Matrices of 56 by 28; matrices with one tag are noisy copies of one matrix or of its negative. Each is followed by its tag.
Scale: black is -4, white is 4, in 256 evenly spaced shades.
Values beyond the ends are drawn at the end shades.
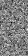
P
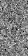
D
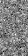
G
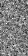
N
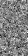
G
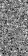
N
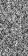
D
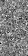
P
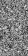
D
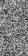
P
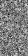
N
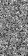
G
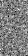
N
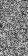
G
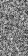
N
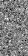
N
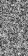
G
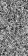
D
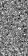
N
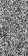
G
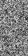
P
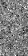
D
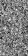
D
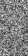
D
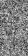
P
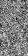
G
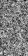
G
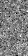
G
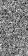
P
